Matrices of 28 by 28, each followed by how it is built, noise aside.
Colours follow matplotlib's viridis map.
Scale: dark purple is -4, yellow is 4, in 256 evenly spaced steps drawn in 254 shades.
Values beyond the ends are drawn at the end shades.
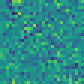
block diagonal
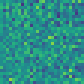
blocks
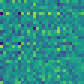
low rank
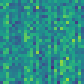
blocks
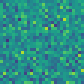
repeating columns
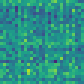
blocks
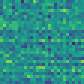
blocks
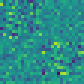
block diagonal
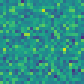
repeating columns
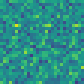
repeating columns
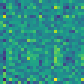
low rank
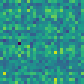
blocks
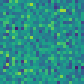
repeating rows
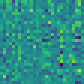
low rank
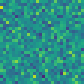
repeating columns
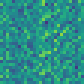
repeating rows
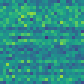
blocks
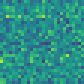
repeating columns
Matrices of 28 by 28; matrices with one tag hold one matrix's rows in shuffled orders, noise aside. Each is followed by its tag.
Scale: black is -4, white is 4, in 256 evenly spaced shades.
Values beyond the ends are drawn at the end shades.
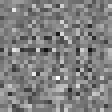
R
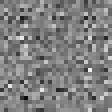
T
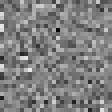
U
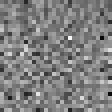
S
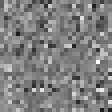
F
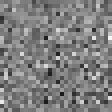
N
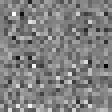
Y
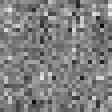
F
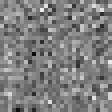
F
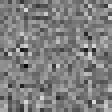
T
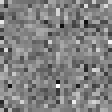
N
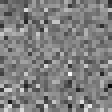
S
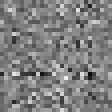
R
